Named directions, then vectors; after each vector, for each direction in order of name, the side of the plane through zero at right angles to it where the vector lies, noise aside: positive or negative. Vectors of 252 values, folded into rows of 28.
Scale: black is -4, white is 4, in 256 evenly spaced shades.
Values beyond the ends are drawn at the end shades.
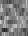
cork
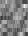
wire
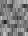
negative, negative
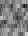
negative, negative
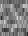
positive, positive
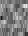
positive, positive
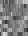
positive, negative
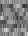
negative, negative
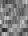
positive, negative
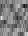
negative, negative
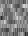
positive, positive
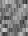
negative, positive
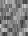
negative, positive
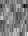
negative, negative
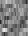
negative, positive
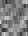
positive, negative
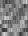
positive, negative
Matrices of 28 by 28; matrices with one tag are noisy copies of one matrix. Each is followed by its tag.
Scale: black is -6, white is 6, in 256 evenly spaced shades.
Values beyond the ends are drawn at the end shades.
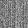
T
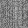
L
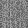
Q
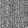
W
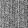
W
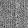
T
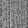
Q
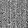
Q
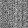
L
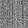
L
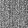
W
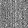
L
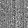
T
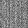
Q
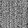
Q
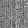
T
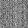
L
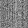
L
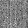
Q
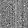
L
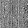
W
